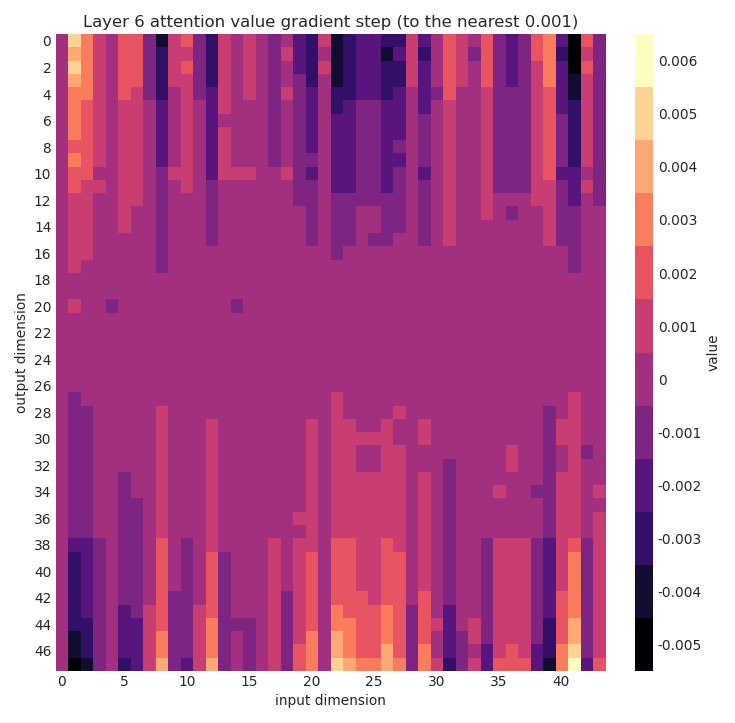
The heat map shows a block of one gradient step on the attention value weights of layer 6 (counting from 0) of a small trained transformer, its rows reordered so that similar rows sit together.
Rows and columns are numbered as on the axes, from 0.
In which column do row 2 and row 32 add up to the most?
1
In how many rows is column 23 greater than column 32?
19
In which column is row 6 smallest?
41
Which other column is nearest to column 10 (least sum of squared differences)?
42
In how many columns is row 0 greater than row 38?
17
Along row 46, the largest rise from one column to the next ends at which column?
40
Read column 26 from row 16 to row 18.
0 0 0
